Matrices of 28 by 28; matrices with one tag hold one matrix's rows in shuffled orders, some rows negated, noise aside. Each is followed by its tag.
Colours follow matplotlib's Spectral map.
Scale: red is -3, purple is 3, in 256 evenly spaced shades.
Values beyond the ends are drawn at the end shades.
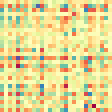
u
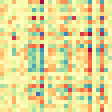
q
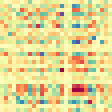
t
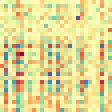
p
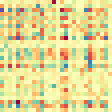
u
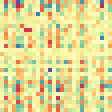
p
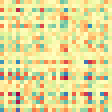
u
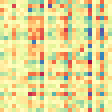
q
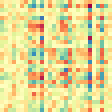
q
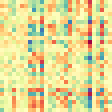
q
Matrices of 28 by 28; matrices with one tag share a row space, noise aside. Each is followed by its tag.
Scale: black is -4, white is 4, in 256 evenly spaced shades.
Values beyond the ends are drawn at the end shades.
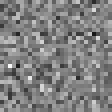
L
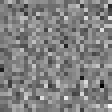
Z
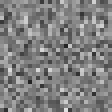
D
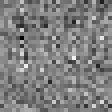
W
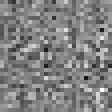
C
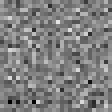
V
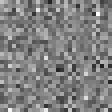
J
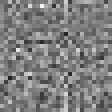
D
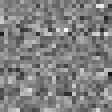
C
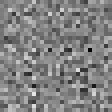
V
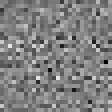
J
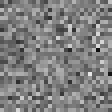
J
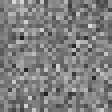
W
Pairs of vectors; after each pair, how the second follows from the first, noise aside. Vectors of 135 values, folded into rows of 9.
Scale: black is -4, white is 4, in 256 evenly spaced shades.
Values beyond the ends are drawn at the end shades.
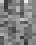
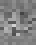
reversed, partly zeroed.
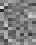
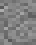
negated, shrunk.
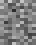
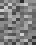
reversed, negated.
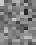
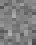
wrapped around, shrunk.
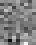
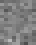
negated, shrunk.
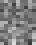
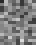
reversed, negated.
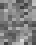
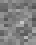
wrapped around, shrunk.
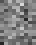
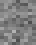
wrapped around, shrunk.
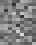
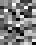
negated, scaled up.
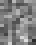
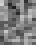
reversed, negated.
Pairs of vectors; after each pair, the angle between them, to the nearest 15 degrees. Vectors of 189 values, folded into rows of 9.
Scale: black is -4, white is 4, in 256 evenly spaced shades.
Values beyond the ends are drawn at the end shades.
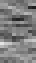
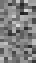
90 degrees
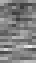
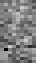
120 degrees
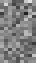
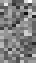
15 degrees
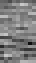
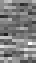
165 degrees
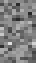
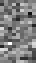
30 degrees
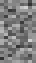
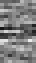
75 degrees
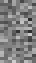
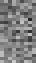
15 degrees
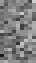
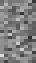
150 degrees
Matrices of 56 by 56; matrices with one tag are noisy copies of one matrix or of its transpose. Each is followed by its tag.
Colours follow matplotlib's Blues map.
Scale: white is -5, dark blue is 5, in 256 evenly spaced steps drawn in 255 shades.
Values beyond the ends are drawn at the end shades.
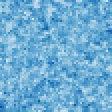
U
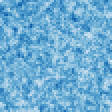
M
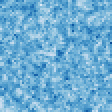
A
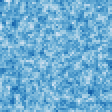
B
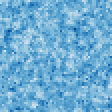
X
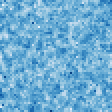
U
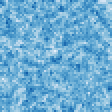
A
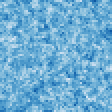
U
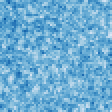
M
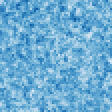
M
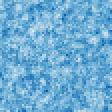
X
